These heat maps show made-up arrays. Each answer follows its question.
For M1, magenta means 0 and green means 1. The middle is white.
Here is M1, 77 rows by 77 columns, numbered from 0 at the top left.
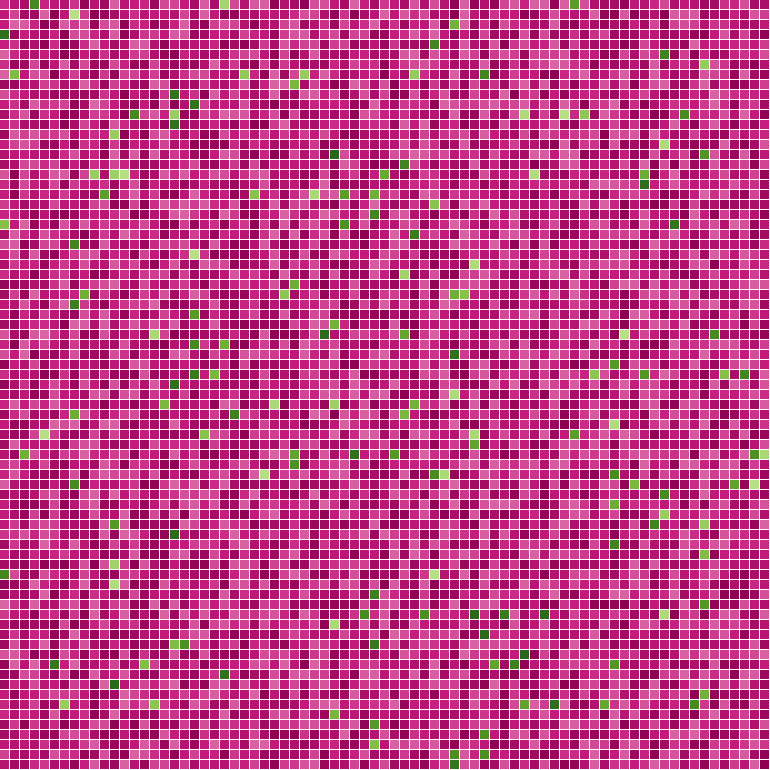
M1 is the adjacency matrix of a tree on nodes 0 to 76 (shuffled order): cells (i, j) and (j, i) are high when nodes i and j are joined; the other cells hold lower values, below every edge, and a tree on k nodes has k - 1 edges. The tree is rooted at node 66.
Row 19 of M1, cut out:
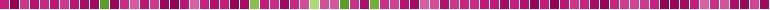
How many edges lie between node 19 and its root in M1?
8
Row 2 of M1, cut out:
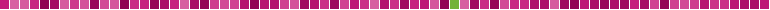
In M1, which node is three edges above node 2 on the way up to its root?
48
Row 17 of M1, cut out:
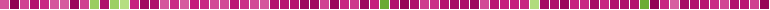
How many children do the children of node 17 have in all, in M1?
5
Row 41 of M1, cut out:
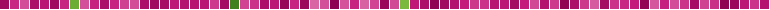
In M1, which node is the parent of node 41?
40
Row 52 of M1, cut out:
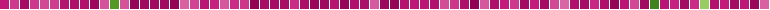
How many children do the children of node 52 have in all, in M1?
5
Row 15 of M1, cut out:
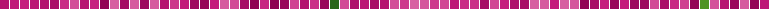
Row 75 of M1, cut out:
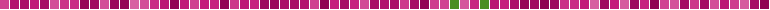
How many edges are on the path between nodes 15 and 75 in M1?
6
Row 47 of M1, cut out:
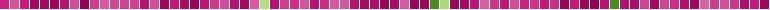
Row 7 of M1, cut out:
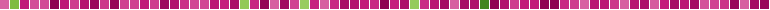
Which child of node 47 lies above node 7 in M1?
43
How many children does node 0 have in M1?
2
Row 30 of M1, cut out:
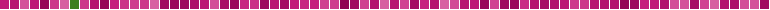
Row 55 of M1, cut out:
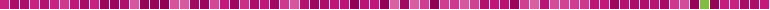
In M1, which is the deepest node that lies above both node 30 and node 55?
70
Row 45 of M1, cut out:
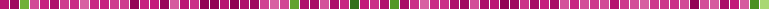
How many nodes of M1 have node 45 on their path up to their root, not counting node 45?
8
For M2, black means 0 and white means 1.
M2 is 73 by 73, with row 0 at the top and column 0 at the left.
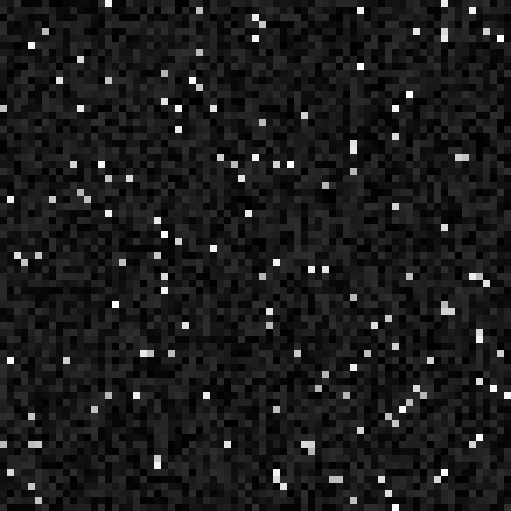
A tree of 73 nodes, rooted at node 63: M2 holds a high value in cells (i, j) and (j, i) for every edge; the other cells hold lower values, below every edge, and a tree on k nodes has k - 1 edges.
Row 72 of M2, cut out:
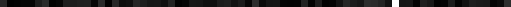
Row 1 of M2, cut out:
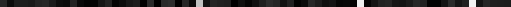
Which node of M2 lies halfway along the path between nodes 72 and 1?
0
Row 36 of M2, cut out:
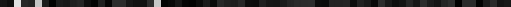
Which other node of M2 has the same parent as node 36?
71
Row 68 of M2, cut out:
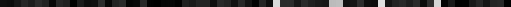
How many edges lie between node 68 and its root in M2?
3
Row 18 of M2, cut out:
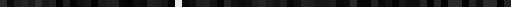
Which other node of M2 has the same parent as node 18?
34
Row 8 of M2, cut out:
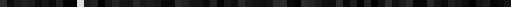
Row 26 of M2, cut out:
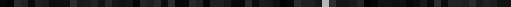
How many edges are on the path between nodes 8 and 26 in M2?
8
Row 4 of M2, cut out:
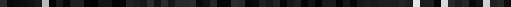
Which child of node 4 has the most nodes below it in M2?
59
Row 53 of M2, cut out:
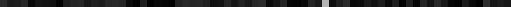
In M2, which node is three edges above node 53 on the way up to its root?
44
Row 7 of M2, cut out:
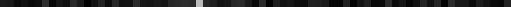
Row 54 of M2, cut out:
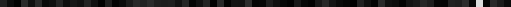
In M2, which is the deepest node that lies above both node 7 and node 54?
67
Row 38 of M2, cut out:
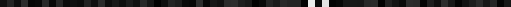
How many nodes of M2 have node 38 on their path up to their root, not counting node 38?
3
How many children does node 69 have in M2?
1
